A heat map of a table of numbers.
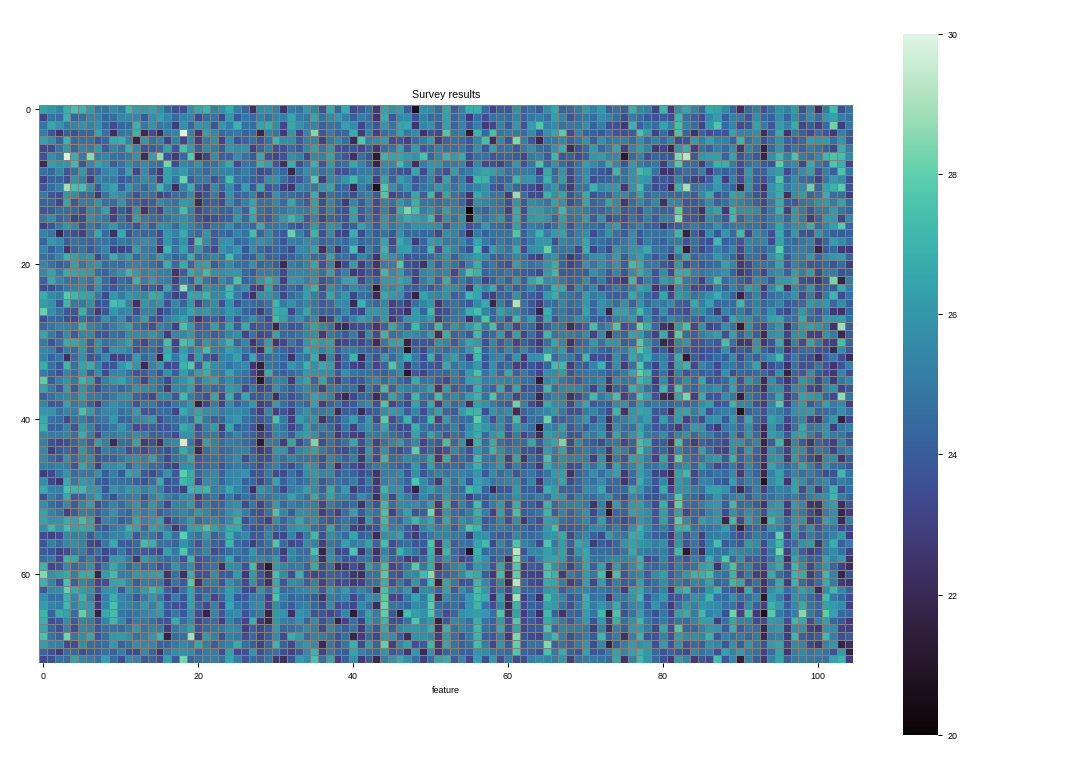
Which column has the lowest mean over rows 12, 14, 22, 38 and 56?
55
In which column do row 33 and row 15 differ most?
28
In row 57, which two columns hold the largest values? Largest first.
61, 95
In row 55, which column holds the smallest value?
43
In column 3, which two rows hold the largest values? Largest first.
6, 10
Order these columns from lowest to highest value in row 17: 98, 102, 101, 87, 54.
101, 98, 54, 102, 87
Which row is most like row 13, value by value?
14
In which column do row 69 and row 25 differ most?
40
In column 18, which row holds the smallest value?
60
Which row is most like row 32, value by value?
18
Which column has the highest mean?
56
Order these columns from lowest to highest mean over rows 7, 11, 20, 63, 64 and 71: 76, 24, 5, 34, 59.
59, 34, 5, 76, 24
